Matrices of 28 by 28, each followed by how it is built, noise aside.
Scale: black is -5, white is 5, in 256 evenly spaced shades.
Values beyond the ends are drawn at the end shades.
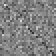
diagonal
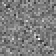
diagonal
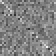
diagonal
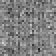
blocks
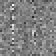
uneven columns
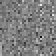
uneven columns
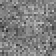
smooth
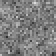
smooth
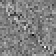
banded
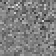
upper triangular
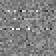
uneven rows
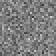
blocks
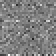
uneven rows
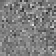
upper triangular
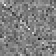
diagonal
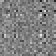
low rank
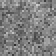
smooth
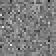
uneven columns
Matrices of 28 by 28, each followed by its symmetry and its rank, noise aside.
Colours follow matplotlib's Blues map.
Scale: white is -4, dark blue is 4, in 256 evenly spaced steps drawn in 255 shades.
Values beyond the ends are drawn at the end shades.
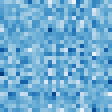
antisymmetric, rank four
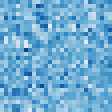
antisymmetric, rank six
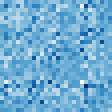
symmetric, rank six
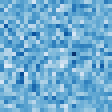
no symmetry, rank six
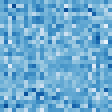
no symmetry, rank six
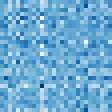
no symmetry, rank four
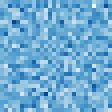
no symmetry, rank six
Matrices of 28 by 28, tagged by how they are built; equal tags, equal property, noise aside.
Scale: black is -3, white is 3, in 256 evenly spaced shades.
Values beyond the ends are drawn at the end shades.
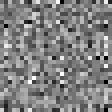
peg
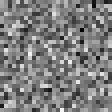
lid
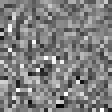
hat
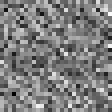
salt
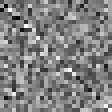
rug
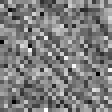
salt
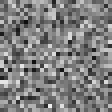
lid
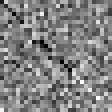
rug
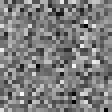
peg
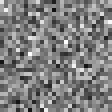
lid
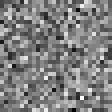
lid
